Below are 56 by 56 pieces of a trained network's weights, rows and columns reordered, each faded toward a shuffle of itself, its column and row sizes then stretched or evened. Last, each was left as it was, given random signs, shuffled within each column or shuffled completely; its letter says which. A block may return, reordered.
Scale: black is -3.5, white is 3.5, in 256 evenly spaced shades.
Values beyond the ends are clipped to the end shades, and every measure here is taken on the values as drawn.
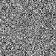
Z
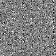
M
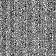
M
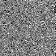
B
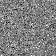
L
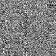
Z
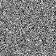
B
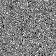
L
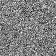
L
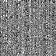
Z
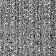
Z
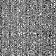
Z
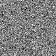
M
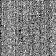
M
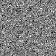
Z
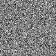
M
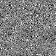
B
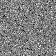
L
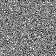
L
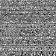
Z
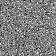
L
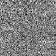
Z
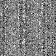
M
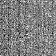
Z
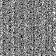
Z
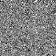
B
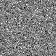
L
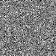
B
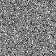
M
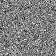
L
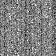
M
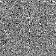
B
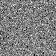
L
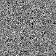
B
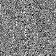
M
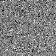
B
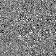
B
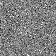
L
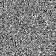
L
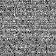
Z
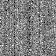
M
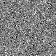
L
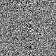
B
